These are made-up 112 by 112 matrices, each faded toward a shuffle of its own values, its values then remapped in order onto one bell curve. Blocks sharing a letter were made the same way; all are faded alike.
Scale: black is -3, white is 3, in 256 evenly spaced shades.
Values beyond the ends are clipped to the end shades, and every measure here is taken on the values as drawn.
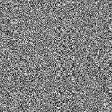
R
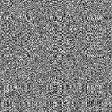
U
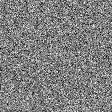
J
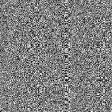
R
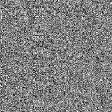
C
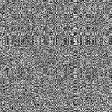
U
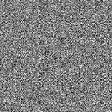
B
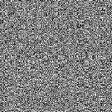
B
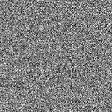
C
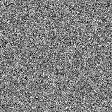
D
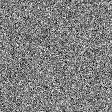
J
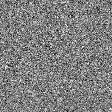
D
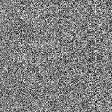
C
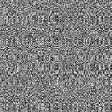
U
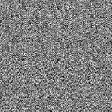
B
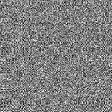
B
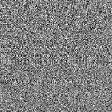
B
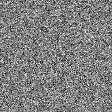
D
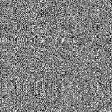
R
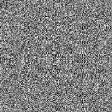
R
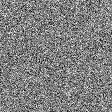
J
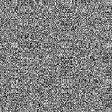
B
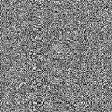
B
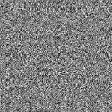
B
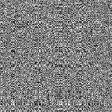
U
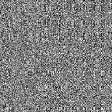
R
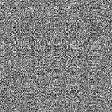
B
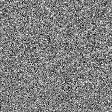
D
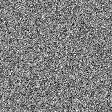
J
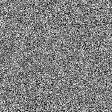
D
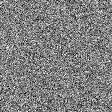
J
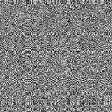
U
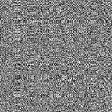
U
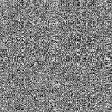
B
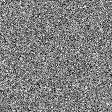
J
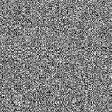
B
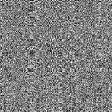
B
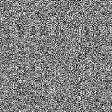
R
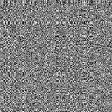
U
